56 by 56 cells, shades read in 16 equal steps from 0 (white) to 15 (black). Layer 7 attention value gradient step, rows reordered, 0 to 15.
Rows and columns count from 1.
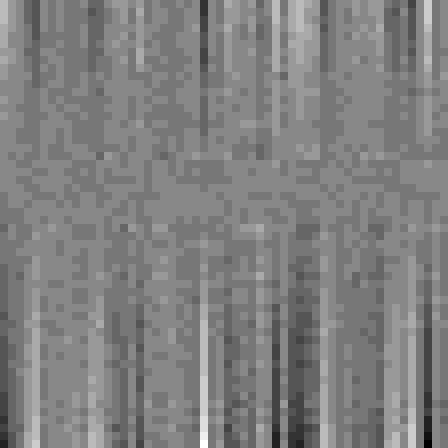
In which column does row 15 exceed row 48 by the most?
26
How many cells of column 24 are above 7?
28
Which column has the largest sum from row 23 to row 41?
38
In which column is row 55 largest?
54
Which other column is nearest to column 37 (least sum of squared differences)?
1
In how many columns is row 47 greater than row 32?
18
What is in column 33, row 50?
7
